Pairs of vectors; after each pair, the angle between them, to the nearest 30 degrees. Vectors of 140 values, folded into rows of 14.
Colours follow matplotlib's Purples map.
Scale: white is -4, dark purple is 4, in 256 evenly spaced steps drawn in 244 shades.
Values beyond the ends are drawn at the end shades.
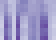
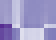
90 degrees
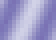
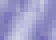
30 degrees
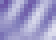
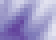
60 degrees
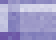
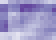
150 degrees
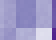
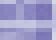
120 degrees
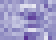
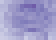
120 degrees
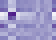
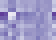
150 degrees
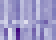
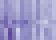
150 degrees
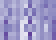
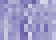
150 degrees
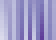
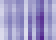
30 degrees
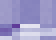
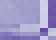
90 degrees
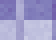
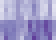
150 degrees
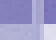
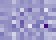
90 degrees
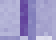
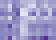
120 degrees
